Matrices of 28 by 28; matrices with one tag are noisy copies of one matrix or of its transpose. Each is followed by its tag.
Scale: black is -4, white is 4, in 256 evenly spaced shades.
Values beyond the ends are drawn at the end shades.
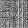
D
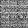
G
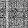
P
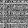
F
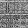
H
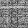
P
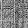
H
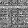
P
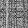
P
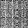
G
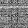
P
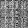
G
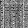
F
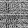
H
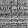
D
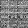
G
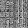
D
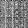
G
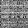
G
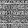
F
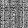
F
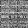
G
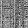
H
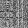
D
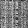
G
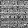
G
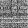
D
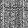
F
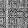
P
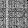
P
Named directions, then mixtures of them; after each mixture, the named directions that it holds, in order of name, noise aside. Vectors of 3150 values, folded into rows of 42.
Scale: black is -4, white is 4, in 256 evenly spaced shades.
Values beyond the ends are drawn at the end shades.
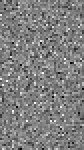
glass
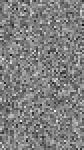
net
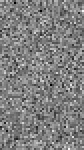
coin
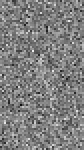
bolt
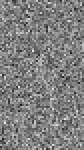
bolt.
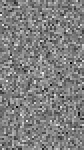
bolt, coin, glass.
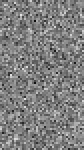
coin, glass, net.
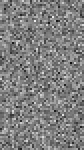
glass, net.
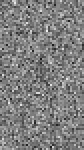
bolt, coin.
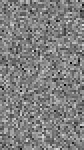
bolt, glass, net.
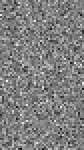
coin, glass.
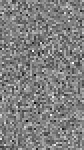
bolt, glass, net.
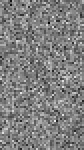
bolt, glass, net.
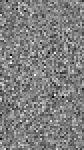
glass, net.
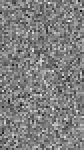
bolt.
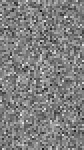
bolt, coin, glass.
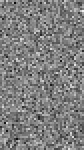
bolt, coin.
